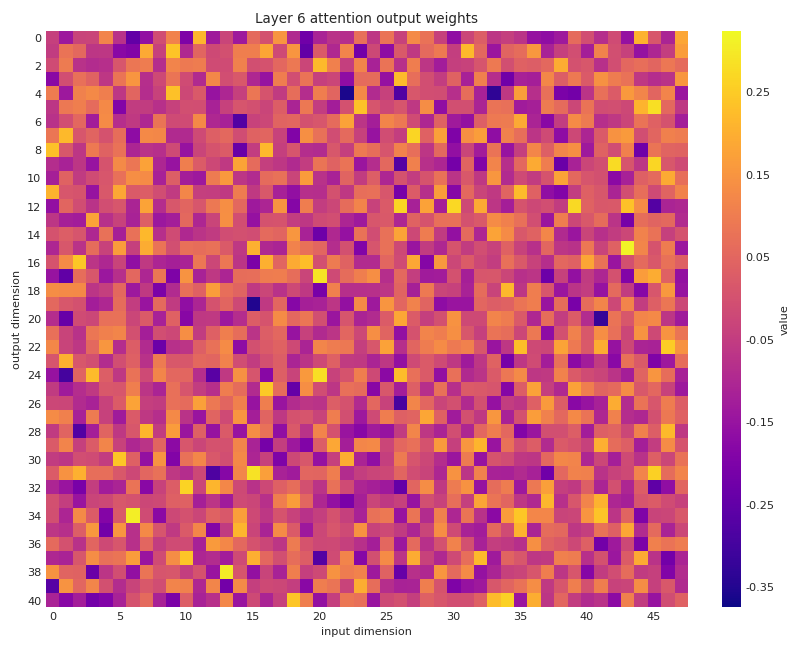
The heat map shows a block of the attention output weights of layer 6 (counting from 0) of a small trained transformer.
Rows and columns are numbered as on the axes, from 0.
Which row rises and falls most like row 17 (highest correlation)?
24
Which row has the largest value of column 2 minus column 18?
31
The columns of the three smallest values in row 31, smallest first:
12, 37, 13
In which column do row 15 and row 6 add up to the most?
43
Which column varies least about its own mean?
21
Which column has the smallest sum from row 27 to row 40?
26
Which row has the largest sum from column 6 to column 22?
2
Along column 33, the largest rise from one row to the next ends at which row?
5
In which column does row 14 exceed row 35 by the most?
4
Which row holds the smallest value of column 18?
25
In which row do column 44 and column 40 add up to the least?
8
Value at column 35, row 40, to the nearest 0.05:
-0.15
